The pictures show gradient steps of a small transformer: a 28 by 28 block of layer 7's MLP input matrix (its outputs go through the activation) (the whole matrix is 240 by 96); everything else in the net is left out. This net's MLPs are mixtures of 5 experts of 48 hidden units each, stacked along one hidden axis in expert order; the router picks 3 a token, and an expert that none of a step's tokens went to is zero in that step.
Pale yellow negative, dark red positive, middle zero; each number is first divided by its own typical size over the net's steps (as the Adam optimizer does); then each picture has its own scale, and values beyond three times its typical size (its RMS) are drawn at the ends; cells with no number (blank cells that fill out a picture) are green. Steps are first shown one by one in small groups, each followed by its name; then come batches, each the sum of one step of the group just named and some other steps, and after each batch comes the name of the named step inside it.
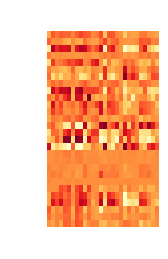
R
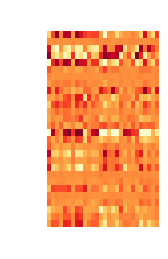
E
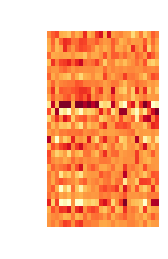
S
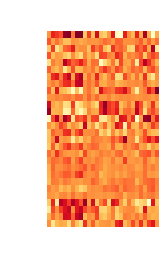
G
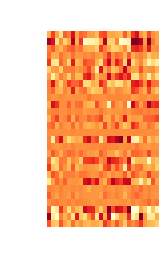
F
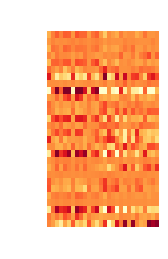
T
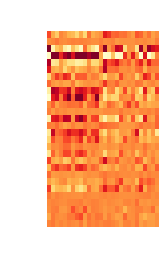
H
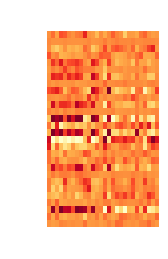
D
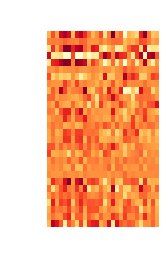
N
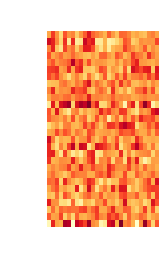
S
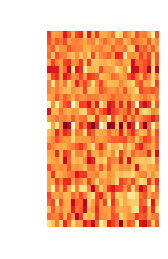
G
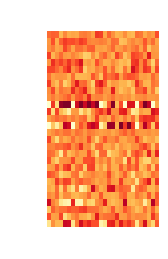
S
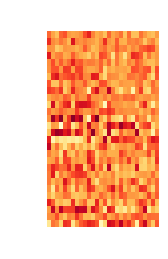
D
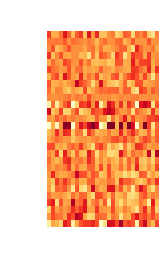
G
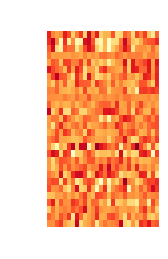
G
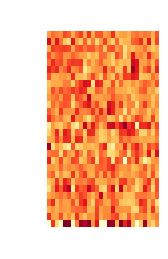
R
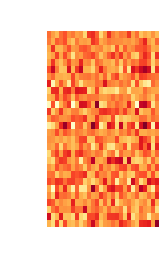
T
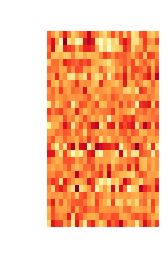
N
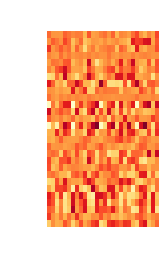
F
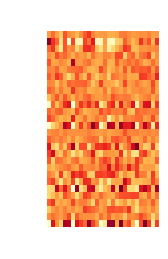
F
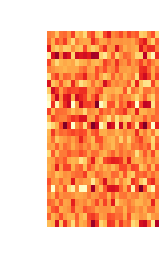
H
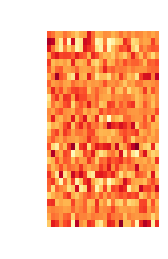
H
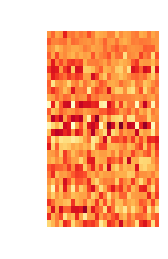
D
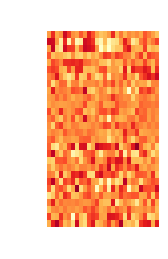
N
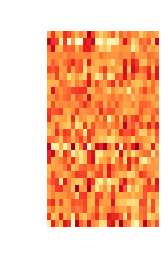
R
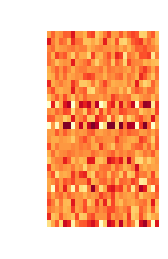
F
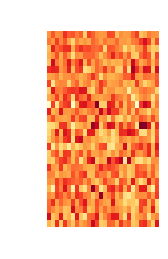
R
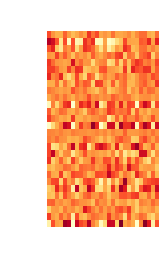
F
